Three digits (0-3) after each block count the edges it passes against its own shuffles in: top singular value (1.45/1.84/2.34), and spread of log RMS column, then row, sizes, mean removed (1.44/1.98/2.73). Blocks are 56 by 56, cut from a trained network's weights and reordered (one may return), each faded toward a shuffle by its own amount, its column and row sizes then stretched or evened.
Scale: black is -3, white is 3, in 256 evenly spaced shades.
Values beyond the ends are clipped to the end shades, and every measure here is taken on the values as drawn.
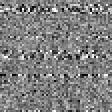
2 0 3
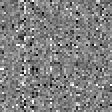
1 2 1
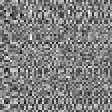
3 0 2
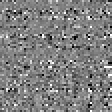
0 2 3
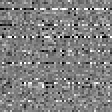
2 1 3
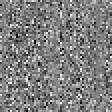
0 3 1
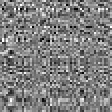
3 2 2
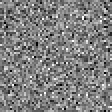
1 0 0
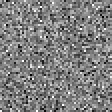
0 0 0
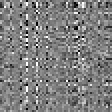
3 3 2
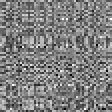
3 0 2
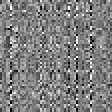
3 3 1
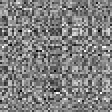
3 0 2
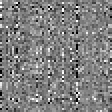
2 3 1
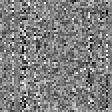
0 3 0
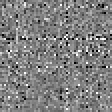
1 2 2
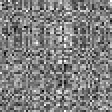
3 1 1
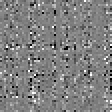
0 3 2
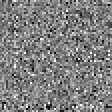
0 1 1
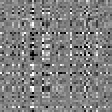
3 3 3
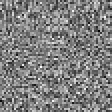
2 0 0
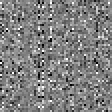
0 3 0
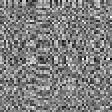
3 0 2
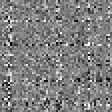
2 3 2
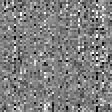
1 3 1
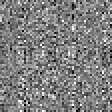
2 2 0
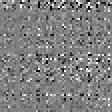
0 3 3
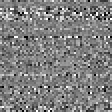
1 0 3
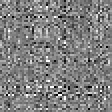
2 2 2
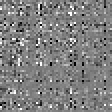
0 3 3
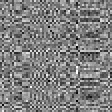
3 0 2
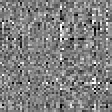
2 2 2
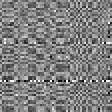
3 1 2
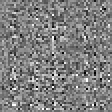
0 3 2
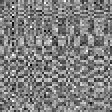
3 0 1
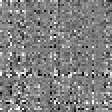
1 3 3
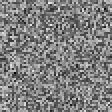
0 0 1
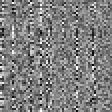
2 3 0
